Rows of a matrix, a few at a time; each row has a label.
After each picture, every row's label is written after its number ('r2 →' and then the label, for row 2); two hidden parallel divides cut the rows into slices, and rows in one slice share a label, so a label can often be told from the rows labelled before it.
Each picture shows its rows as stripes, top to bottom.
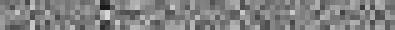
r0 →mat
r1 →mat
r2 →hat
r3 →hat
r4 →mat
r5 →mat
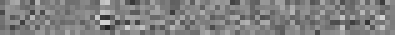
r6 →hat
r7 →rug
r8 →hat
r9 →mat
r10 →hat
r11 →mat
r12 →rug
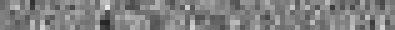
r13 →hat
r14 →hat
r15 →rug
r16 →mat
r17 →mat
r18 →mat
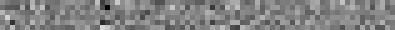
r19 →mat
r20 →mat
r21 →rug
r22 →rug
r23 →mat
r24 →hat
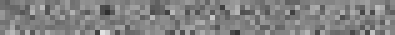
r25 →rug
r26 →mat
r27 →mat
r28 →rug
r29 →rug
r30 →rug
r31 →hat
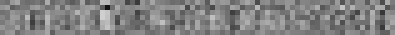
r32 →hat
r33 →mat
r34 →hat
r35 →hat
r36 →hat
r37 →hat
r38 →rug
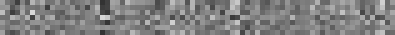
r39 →mat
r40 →mat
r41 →mat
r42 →hat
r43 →mat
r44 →rug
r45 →mat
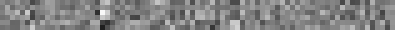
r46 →hat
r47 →rug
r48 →hat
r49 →hat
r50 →mat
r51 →mat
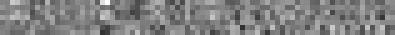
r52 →hat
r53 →rug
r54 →hat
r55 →hat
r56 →rug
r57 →mat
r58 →mat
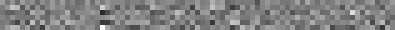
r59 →rug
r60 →hat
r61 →mat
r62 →rug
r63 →mat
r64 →hat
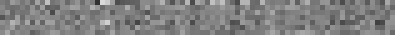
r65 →hat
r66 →rug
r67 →rug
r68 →rug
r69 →hat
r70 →rug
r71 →rug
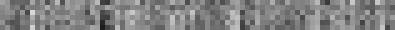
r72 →mat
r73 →rug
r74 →mat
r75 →mat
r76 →mat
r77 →mat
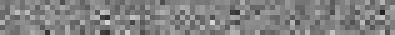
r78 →rug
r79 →rug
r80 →hat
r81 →mat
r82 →hat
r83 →rug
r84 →mat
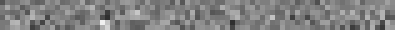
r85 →rug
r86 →rug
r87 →mat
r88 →mat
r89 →hat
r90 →hat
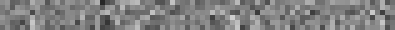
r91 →mat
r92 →rug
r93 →hat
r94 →mat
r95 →mat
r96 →mat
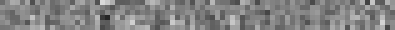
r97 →hat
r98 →rug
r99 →rug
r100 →mat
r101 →mat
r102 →mat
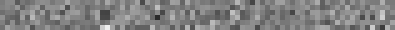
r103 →rug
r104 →rug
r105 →mat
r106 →mat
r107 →rug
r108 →hat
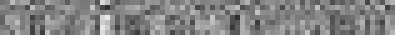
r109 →hat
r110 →mat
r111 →rug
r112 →hat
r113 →hat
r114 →hat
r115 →hat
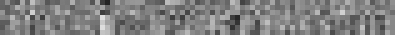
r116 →mat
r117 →rug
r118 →mat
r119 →hat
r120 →hat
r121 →hat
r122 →hat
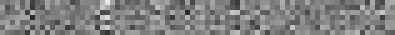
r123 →hat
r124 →hat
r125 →mat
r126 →hat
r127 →rug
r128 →hat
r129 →mat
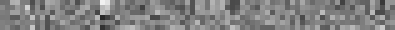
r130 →hat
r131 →hat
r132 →hat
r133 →mat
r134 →rug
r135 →mat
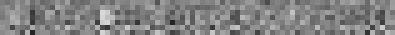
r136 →rug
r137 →rug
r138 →hat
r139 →hat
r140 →hat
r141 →mat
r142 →hat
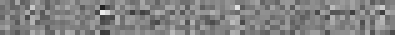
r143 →rug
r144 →mat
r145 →hat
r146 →mat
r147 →mat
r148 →rug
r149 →mat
